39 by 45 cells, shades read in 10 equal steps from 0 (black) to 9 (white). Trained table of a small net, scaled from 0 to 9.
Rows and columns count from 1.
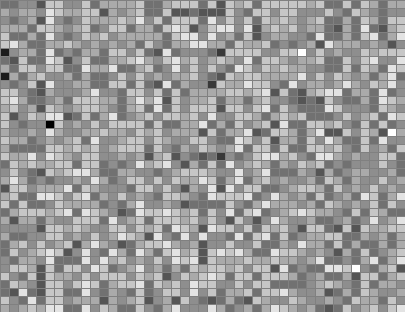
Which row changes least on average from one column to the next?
22
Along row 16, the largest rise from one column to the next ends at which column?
7
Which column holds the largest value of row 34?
40
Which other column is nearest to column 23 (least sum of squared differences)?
15
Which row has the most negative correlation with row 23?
11
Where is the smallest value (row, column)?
16, 6
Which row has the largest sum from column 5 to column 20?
27
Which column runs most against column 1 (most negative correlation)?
34
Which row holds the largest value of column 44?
17
